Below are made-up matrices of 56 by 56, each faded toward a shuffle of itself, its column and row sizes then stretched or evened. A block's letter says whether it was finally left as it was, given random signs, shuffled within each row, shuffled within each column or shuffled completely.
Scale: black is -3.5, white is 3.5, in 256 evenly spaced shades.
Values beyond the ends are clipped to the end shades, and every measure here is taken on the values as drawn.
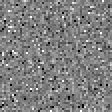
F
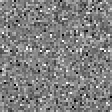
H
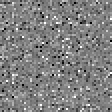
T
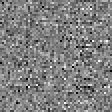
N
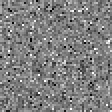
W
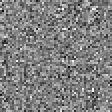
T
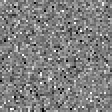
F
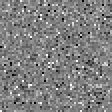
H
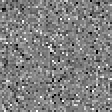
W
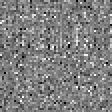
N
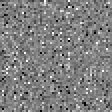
W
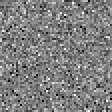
F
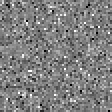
F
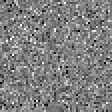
W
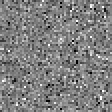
W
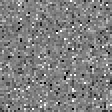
W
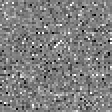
H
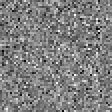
W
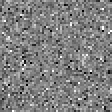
W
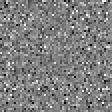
T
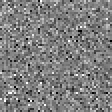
T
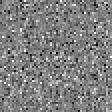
N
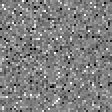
F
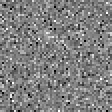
W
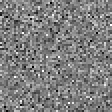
T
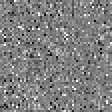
N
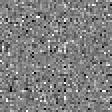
N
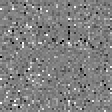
N
